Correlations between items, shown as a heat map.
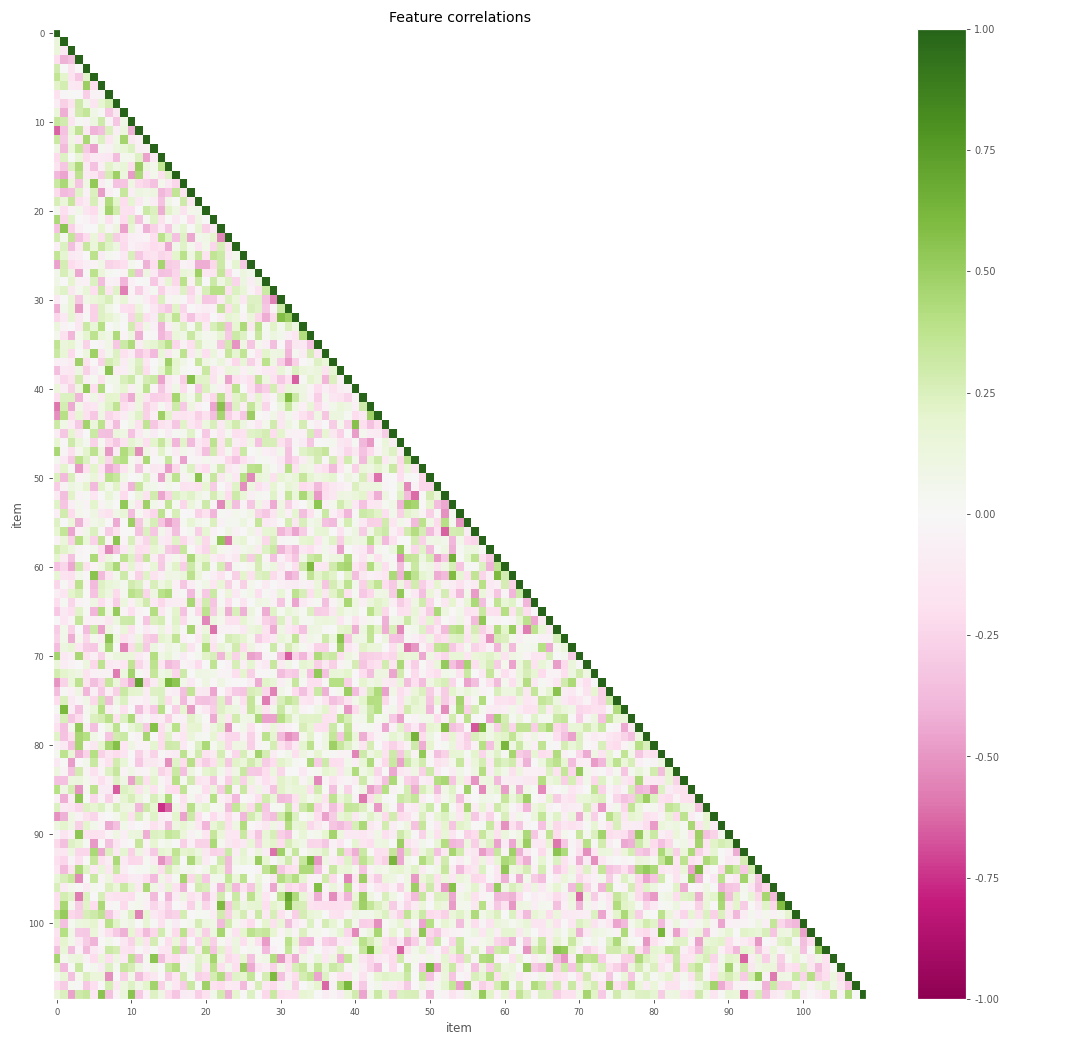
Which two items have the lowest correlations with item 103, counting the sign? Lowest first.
46, 63
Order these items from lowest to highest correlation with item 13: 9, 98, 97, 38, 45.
97, 98, 45, 38, 9
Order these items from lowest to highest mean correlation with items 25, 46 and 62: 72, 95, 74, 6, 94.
74, 95, 6, 94, 72
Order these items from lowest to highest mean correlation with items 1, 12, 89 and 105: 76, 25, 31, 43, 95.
43, 76, 31, 95, 25
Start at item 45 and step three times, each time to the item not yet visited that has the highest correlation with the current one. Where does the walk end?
60
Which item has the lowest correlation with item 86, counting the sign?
41
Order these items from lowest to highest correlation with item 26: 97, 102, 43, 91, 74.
102, 91, 74, 97, 43
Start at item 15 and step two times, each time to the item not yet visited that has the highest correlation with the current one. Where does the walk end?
11
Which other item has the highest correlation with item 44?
40
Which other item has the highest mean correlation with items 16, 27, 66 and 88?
93
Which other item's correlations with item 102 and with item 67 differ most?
61
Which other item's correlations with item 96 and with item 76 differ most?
39
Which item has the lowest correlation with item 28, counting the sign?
75
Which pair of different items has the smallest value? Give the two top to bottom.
14, 87
